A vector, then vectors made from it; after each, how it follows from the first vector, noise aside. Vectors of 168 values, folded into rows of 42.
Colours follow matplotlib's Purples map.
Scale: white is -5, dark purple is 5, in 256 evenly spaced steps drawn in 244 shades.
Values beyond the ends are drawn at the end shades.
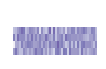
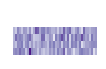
wrapped around, negated.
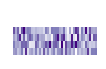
wrapped around, negated, scaled up.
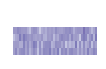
wrapped around, shrunk.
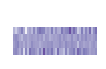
wrapped around, partly zeroed.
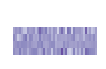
wrapped around, partly zeroed.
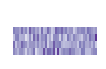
reversed, negated.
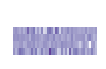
wrapped around, partly zeroed.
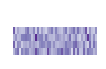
wrapped around, negated.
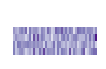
reversed, negated.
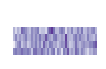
sign-scrambled.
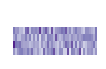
negated.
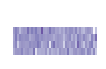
wrapped around, partly zeroed.
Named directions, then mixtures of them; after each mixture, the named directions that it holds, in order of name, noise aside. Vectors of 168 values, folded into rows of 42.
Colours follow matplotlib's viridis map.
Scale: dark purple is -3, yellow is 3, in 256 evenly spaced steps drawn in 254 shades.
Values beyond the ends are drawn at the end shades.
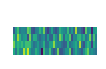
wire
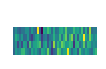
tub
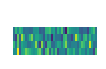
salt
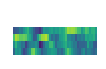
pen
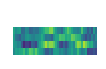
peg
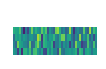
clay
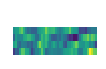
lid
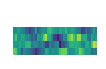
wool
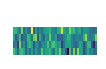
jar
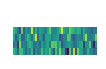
jar.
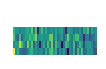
jar, lid, tub.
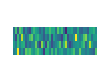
salt.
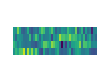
peg, wire.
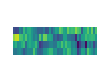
peg, pen.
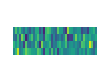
salt.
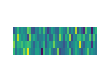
wire.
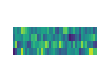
clay, lid, wool.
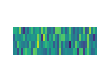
clay.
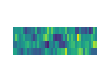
wool.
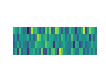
clay, wire.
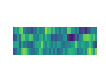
lid, salt.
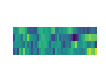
lid.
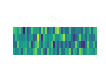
clay.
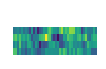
jar, pen, wool.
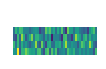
salt.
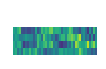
clay, peg, wool.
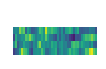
lid.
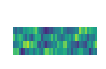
lid, peg.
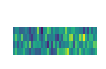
tub, wool.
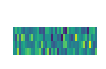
salt.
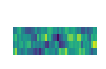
wool.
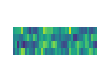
jar, lid, peg.
